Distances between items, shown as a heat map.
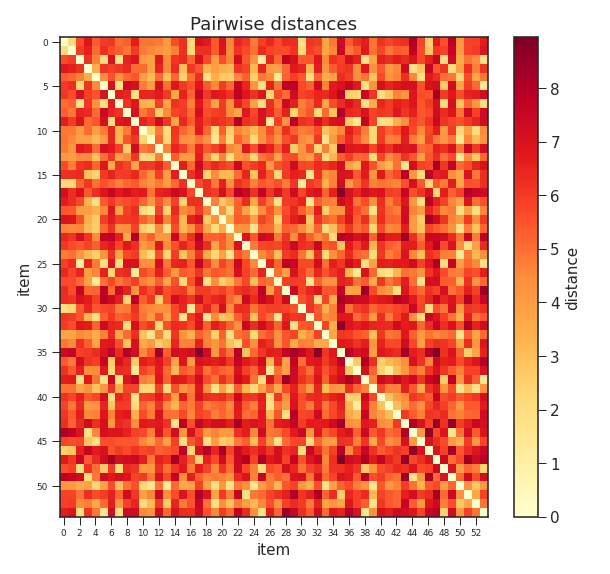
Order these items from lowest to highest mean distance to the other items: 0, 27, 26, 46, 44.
27, 26, 0, 44, 46
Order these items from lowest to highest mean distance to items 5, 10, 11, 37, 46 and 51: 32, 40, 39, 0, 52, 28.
39, 52, 0, 40, 28, 32
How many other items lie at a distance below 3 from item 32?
3
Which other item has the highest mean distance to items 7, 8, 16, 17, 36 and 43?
35
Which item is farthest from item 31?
46
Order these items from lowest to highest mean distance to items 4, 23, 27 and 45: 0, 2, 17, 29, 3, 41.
3, 41, 2, 0, 29, 17
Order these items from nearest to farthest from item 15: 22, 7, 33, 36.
33, 22, 7, 36
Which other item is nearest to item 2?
25
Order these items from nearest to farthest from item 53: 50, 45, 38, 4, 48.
38, 48, 50, 4, 45
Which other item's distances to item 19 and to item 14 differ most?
43
